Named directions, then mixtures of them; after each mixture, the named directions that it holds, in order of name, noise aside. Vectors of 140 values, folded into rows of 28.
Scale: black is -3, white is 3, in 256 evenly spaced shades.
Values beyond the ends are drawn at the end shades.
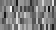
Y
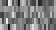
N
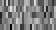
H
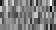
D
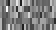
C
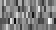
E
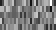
D.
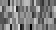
C, E, H.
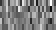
C, D, E.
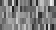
D, N, Y.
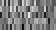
C, E, H.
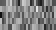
D, H, N.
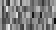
C, E.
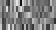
C.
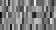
H.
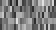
C, N, Y.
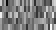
C, D, H.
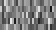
D, E.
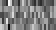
N.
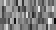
E.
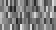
H.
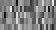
Y.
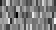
C, D, E.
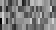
C, D, N.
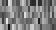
N, Y.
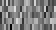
H.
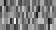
D, E.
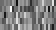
Y.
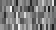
Y.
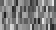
D, H, Y.
